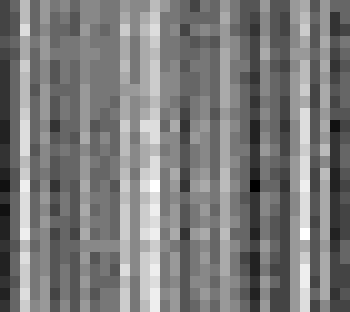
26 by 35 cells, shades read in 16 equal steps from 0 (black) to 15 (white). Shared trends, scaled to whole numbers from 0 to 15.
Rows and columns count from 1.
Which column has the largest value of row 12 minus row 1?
20
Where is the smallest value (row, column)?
16, 26
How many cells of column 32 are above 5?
4
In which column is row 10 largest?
31
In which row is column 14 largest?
8
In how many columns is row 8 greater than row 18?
15
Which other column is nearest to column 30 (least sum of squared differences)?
5
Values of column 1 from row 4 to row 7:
5 4 3 3
